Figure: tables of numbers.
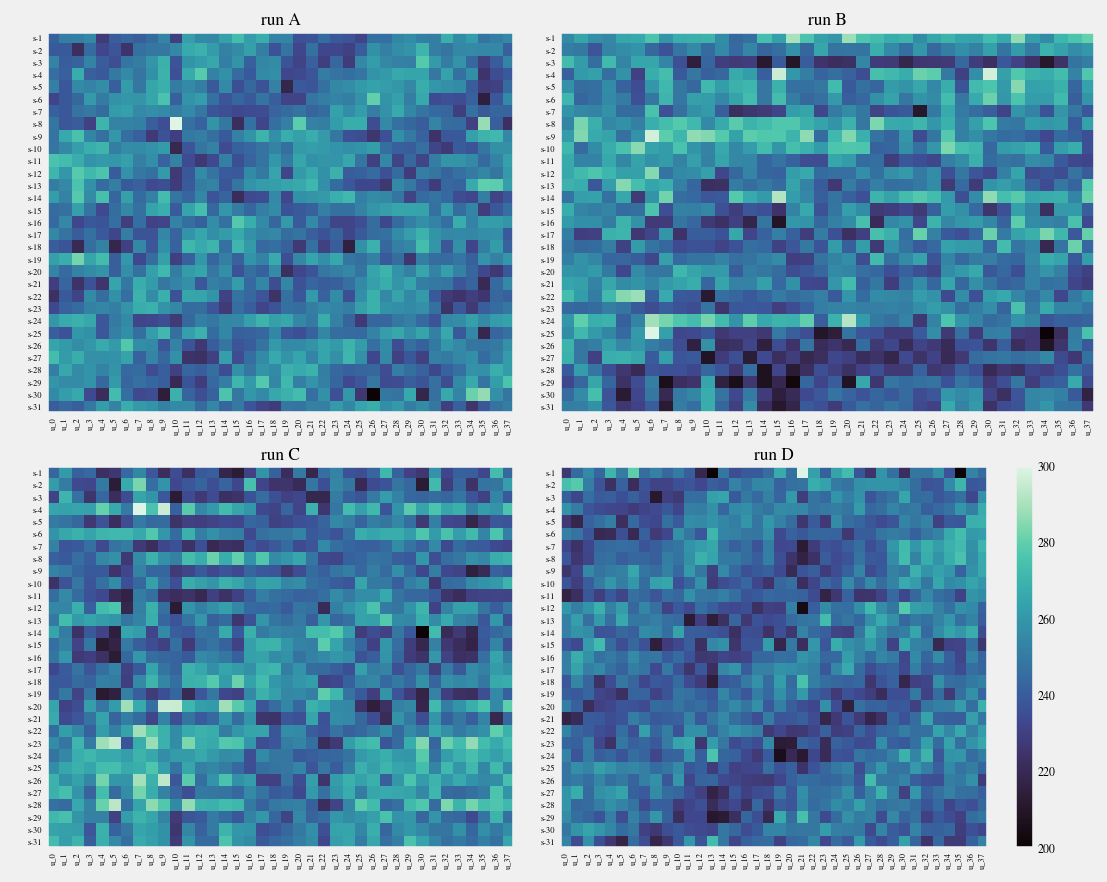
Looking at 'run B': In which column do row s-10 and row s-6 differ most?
u_5
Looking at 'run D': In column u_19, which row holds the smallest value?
s-24
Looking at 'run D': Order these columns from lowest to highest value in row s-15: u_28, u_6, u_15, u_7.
u_15, u_7, u_6, u_28
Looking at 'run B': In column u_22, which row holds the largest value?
s-8
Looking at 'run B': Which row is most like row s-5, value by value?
s-6
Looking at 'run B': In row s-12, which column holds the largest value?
u_6
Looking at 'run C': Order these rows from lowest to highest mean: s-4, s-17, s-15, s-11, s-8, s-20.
s-11, s-15, s-17, s-8, s-20, s-4
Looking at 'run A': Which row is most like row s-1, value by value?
s-17
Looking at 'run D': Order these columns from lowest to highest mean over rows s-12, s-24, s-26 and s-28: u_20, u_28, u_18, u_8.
u_18, u_20, u_8, u_28
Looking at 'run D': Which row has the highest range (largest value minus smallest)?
s-1
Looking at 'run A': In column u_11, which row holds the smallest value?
s-27
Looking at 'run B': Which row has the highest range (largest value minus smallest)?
s-25
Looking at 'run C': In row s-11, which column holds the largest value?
u_27
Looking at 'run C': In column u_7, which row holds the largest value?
s-4
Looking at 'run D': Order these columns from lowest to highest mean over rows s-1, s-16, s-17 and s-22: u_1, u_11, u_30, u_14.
u_30, u_11, u_14, u_1
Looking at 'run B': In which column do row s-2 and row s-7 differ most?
u_25
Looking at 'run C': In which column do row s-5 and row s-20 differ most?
u_10
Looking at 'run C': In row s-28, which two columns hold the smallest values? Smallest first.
u_22, u_23
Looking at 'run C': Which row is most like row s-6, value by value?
s-25
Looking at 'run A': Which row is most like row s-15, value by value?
s-4
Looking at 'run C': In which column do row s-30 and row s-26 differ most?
u_9
